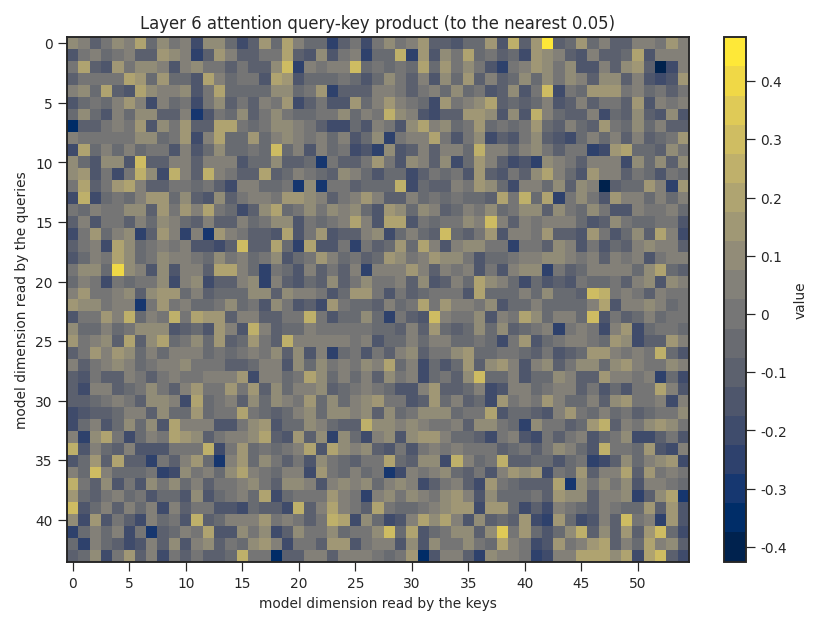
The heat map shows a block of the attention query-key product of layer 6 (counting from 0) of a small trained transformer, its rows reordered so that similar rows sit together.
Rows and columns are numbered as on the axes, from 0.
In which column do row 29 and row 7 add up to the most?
14
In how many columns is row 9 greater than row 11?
29
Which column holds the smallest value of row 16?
12
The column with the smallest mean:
54
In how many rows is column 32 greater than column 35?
19
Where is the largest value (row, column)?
0, 42
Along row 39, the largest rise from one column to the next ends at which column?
20
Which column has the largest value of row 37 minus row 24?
43
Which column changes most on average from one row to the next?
52
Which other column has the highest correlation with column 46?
9
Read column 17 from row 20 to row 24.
-0.25 0.1 -0.15 -0.1 0.05
